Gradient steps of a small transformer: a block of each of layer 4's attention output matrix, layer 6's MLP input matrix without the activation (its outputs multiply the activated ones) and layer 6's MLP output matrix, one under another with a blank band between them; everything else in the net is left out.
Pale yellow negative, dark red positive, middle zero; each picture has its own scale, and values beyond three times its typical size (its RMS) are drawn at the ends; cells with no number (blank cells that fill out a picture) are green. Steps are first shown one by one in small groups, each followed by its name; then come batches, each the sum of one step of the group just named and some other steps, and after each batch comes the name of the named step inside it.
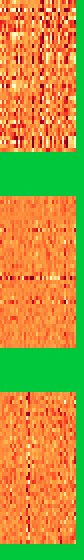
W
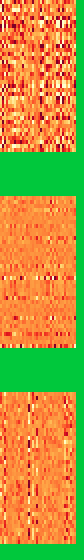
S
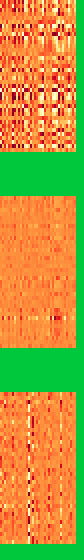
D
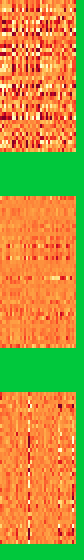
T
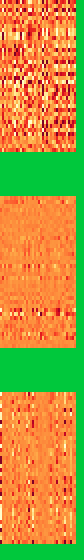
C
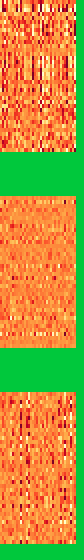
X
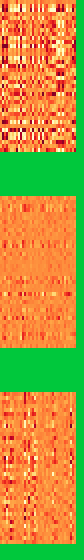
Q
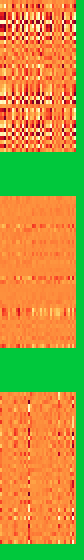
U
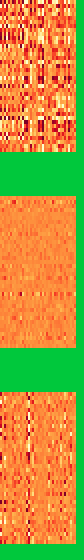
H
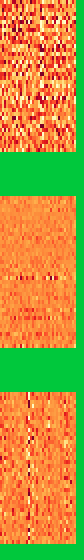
S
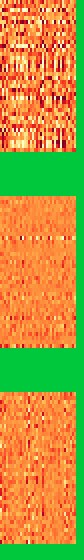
Q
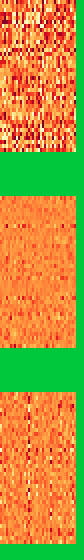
T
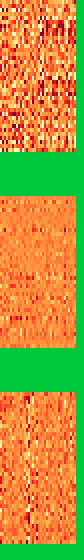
W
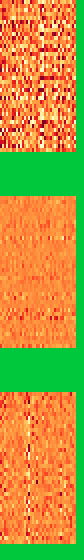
D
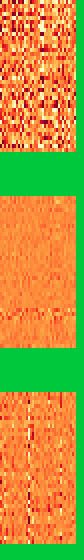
D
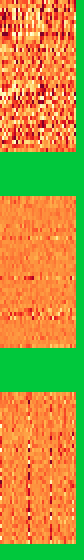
W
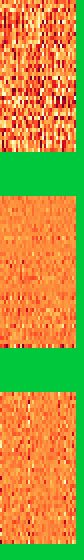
U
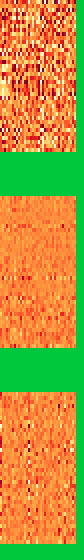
T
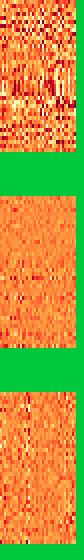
U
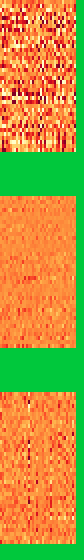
U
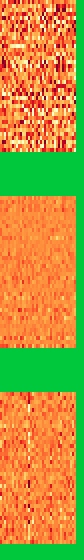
D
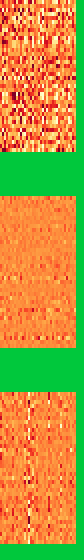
D
